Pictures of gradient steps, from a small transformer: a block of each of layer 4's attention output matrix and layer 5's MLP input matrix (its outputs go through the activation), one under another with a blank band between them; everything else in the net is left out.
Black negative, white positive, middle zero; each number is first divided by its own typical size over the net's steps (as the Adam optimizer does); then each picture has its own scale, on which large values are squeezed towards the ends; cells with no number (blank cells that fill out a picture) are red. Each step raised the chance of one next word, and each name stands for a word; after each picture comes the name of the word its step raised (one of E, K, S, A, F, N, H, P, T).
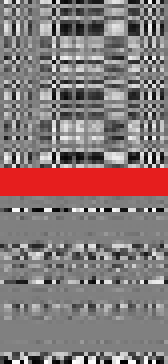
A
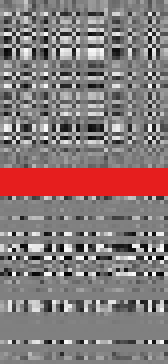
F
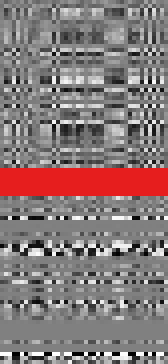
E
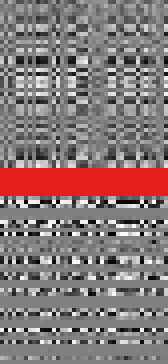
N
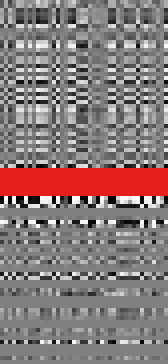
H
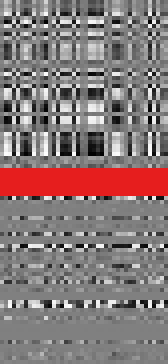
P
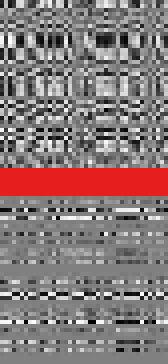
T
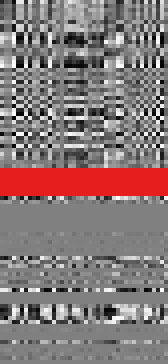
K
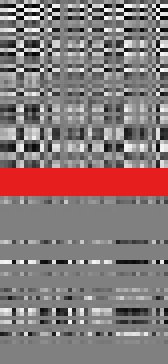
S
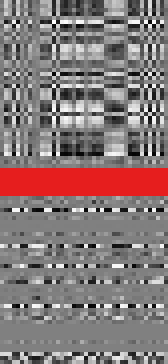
P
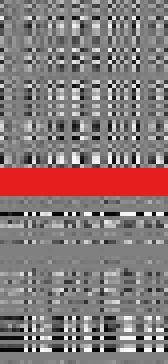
A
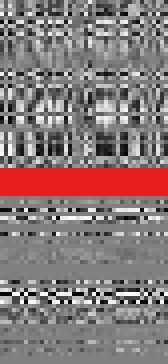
P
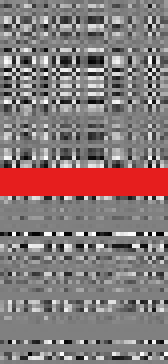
N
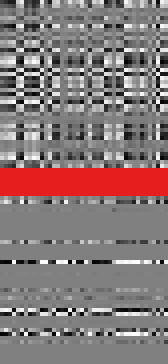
N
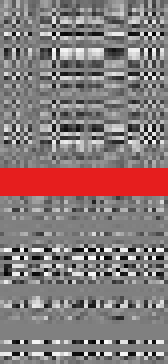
F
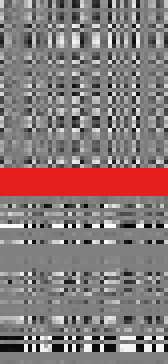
T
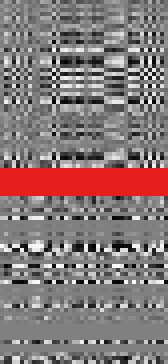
N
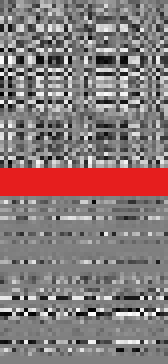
N
